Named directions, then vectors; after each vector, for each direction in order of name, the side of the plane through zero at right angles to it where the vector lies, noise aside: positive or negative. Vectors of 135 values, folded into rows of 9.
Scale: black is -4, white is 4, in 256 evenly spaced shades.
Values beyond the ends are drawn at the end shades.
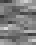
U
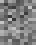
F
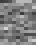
negative, positive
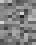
positive, negative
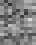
positive, positive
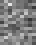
negative, negative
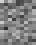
positive, negative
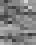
positive, positive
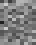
negative, positive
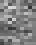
negative, negative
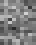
negative, negative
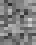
positive, positive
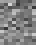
positive, negative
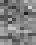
positive, positive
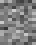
positive, negative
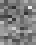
positive, positive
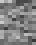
positive, negative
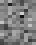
positive, negative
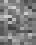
negative, negative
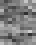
positive, positive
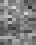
negative, negative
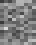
negative, positive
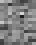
positive, negative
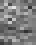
negative, negative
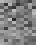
positive, negative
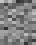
positive, negative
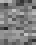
positive, negative
